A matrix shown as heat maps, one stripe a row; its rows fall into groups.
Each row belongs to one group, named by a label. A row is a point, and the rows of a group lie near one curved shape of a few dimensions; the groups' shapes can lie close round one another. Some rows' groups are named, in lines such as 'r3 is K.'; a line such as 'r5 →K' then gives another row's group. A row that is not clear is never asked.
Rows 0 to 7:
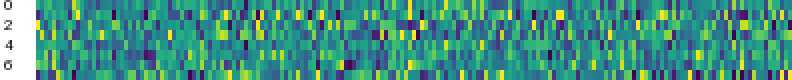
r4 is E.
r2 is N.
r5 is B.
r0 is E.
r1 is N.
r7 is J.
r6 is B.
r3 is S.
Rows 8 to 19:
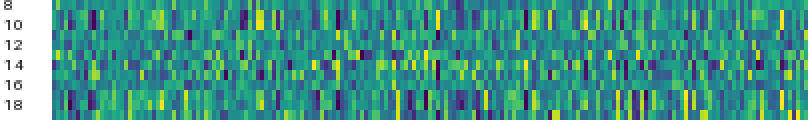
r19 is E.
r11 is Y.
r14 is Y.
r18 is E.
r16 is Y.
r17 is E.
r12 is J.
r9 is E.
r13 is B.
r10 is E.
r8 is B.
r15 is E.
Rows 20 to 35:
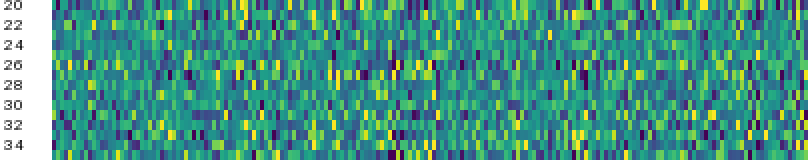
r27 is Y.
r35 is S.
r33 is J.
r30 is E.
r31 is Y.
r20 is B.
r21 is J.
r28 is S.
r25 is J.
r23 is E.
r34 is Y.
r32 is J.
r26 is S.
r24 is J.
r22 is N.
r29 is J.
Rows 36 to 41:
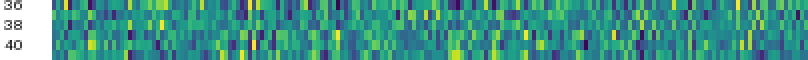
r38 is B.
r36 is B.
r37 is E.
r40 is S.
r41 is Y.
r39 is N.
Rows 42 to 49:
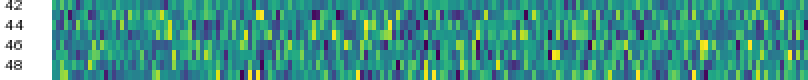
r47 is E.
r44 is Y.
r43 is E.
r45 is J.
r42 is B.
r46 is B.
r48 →E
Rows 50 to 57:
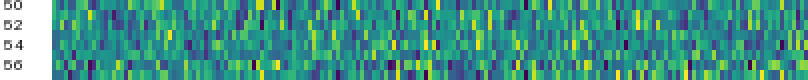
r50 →E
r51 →E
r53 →J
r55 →Y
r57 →E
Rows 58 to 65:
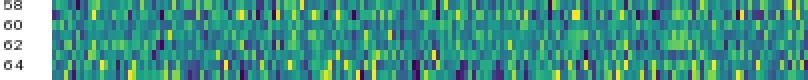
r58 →E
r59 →N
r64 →Y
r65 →Y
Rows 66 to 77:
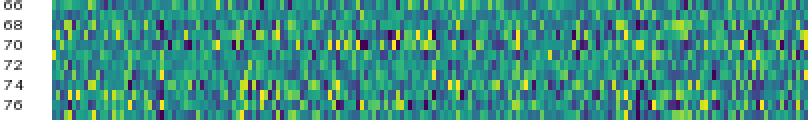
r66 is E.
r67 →B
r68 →N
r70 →Y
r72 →B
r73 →J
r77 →N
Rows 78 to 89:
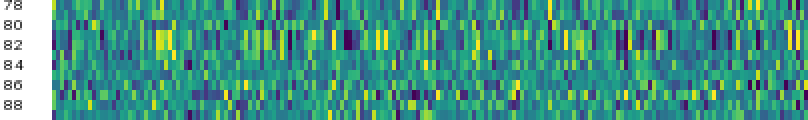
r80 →E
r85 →B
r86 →J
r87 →Y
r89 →Y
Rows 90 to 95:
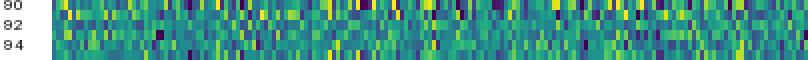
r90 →Y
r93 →N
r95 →Y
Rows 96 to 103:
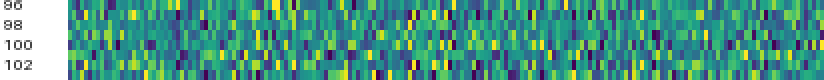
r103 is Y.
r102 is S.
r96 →E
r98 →Y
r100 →Y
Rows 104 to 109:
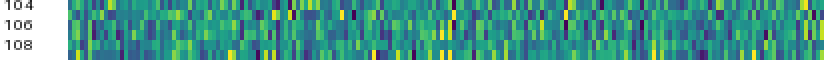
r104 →E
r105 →E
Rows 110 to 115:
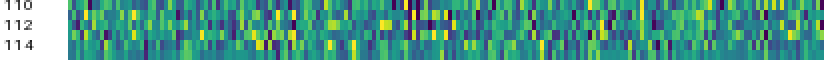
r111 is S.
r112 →Y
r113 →S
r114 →N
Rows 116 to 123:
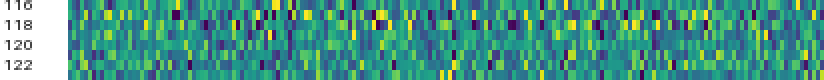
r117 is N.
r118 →Y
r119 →S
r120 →Y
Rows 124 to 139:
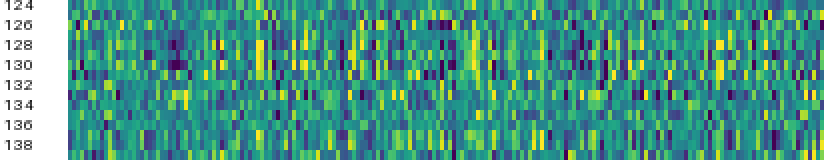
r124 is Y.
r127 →B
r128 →B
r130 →B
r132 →E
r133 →J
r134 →J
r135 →E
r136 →J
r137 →Y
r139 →E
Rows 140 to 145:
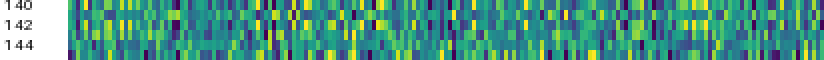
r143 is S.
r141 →E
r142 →N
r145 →N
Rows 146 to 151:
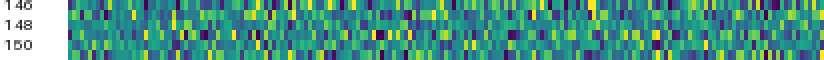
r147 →S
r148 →J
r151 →J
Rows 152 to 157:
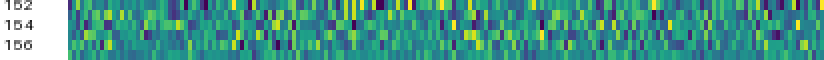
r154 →E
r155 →Y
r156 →E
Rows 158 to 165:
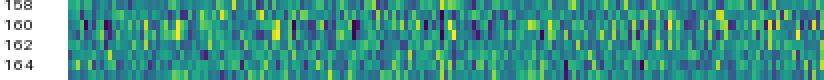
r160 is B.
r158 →B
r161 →E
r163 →Y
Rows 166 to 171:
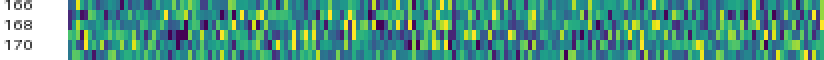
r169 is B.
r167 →J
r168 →Y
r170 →S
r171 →E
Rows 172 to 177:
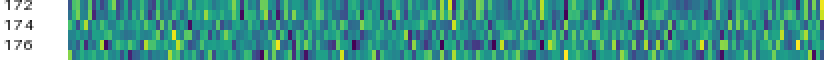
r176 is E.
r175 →J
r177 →E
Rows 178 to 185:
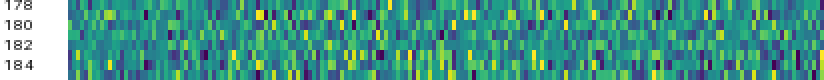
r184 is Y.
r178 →Y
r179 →N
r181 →B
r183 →Y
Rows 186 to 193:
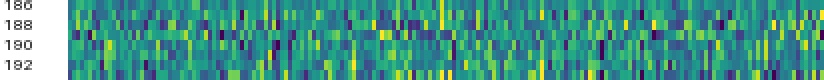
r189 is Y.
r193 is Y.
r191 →S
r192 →N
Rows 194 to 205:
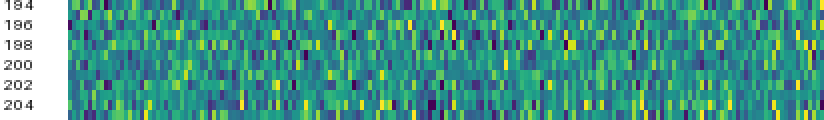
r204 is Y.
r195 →N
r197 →E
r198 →E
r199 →E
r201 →J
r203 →Y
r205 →E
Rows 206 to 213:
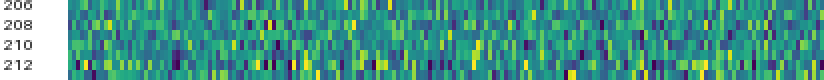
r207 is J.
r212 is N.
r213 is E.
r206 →Y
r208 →S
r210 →E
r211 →B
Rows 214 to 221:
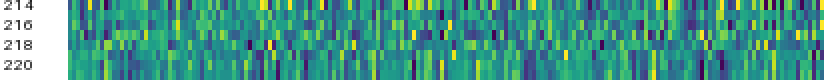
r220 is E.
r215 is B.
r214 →J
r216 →J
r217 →E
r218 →S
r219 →E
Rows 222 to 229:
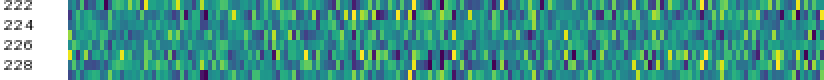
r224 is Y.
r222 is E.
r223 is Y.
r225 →E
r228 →E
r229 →Y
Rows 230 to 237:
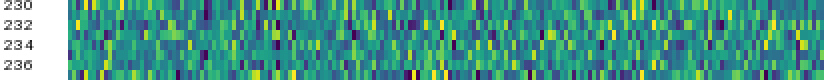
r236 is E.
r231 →Y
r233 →E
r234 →E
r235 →Y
